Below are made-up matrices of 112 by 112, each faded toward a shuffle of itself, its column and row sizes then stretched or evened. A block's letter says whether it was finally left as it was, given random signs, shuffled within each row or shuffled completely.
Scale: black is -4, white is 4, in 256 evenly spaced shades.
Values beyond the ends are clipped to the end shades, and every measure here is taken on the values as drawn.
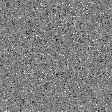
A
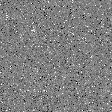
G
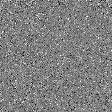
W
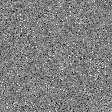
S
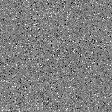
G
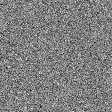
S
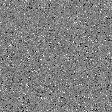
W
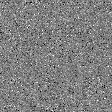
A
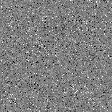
G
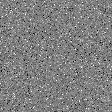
S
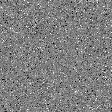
W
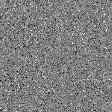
W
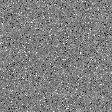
W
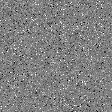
W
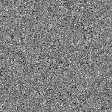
G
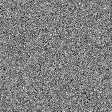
A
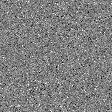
A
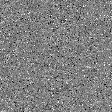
W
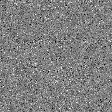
W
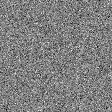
S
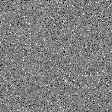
G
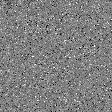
S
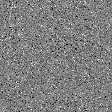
W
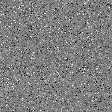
W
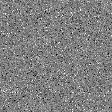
G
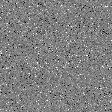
A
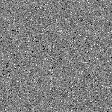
G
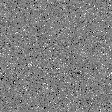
A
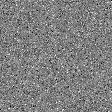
S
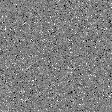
W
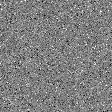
S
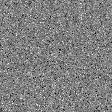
A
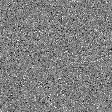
A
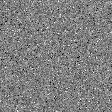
S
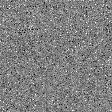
W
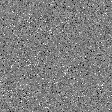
A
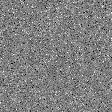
S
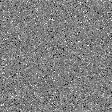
W
